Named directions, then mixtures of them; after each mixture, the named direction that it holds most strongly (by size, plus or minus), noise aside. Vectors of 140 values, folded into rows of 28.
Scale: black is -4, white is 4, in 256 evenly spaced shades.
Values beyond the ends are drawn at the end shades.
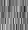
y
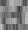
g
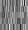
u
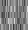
u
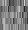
g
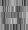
g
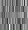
u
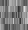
g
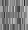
u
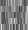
g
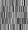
u
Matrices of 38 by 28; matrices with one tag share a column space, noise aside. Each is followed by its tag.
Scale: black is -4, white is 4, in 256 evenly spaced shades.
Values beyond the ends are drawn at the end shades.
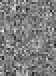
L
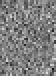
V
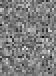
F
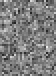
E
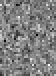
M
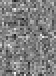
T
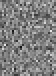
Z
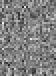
V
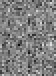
T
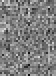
E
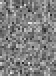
V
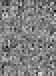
L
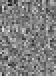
L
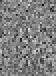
F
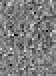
M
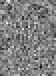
M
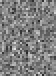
E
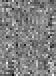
T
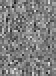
V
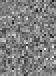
F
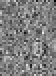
E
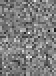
F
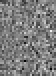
Z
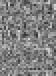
M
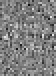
M
